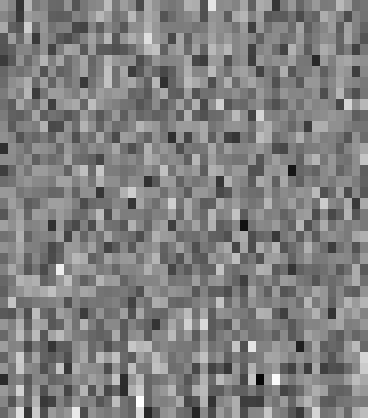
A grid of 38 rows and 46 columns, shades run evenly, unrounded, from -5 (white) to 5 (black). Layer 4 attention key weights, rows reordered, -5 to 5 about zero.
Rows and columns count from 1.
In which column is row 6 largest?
40
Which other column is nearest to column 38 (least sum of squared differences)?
23
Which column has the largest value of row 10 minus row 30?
26
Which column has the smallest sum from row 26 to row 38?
3
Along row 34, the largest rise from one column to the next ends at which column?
9
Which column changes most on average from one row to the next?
17
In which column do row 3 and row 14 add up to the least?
19
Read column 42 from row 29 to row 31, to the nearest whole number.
3 -1 1
